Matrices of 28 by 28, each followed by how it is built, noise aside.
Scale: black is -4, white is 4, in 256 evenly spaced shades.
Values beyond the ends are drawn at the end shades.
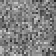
smooth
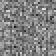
repeating rows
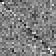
diagonal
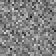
Toeplitz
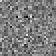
low rank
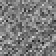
Hankel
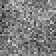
smooth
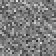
Toeplitz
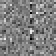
low rank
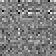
low rank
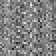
repeating rows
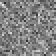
Toeplitz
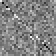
diagonal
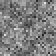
smooth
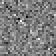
diagonal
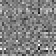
low rank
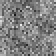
smooth
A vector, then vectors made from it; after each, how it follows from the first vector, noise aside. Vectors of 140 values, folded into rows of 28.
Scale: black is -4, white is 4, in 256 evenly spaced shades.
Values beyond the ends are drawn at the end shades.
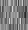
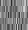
wrapped around, negated.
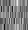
wrapped around, negated.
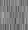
reversed, negated, shrunk.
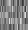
sign-scrambled.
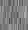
negated, shrunk.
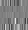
reversed, partly zeroed.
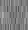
reversed, negated, shrunk.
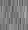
negated, shrunk.
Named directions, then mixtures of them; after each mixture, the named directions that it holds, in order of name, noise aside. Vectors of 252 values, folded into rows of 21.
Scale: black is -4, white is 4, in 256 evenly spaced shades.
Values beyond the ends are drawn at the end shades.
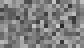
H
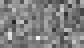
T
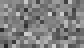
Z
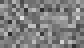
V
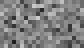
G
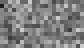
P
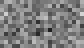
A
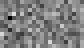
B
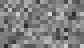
P, Z.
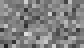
Z.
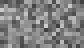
H.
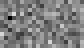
B.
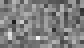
T.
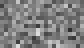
A, P.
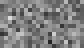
B, V.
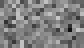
G, P.
